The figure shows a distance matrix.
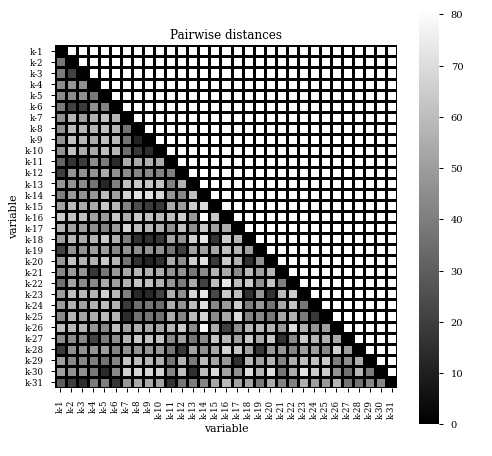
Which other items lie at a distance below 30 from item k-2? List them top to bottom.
k-3, k-6, k-11, k-31
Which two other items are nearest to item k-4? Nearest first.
k-21, k-27
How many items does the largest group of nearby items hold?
7
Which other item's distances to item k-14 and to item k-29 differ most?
k-17
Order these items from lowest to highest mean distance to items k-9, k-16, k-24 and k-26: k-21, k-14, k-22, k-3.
k-21, k-3, k-22, k-14
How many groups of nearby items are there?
9
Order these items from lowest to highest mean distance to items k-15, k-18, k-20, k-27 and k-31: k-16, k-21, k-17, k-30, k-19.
k-21, k-19, k-17, k-30, k-16
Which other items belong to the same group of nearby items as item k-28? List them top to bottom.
k-1, k-12, k-19
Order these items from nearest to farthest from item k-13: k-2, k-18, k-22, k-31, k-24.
k-31, k-2, k-22, k-24, k-18
